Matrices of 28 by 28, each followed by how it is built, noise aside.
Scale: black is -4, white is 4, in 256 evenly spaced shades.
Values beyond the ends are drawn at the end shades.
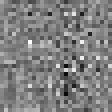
low rank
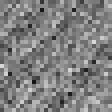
Hankel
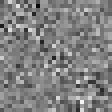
block diagonal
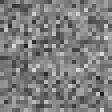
repeating rows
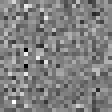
uneven columns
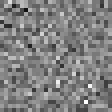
block diagonal
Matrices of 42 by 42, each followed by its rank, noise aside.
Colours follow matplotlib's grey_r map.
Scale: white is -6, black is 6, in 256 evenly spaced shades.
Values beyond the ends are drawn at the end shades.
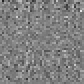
six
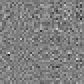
five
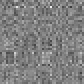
three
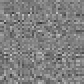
five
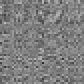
four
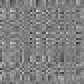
three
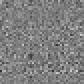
five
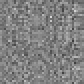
six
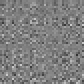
four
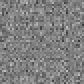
six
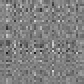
three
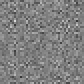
six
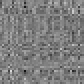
three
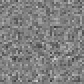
six
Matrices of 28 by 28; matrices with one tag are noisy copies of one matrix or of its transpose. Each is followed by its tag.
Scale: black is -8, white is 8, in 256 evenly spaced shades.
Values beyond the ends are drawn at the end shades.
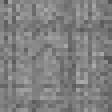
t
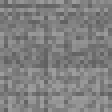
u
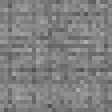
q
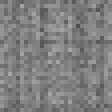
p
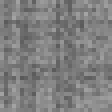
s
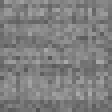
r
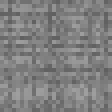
q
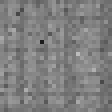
r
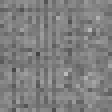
q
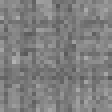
s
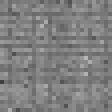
q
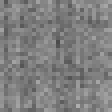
s
